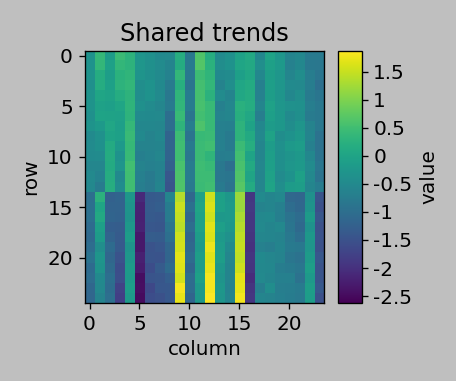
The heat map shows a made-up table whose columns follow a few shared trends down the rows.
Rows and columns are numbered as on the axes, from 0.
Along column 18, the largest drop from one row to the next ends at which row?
14
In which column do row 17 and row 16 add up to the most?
12
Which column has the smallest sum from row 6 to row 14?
8
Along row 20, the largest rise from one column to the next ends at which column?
9
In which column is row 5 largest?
11
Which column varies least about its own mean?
17
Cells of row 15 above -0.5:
9
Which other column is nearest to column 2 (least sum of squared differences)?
21
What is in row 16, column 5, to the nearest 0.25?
-2.25
